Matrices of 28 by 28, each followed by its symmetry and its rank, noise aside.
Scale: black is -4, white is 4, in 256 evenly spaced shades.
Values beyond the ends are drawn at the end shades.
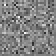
no symmetry, rank seven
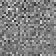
no symmetry, rank six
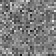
no symmetry, rank seven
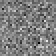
no symmetry, rank seven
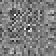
symmetric, rank five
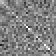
symmetric, rank five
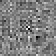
symmetric, rank five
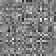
no symmetry, rank seven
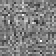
no symmetry, rank seven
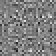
antisymmetric, rank six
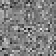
no symmetry, rank seven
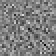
symmetric, rank seven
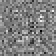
no symmetry, rank seven
